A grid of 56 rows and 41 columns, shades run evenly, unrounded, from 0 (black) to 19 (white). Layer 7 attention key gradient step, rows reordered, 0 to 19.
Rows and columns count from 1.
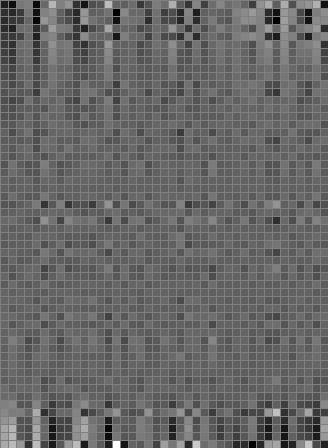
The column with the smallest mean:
5
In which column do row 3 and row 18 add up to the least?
35
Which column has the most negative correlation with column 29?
12
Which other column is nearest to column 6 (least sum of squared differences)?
31
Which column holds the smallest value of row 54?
14
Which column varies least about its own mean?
13
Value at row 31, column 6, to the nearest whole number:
6
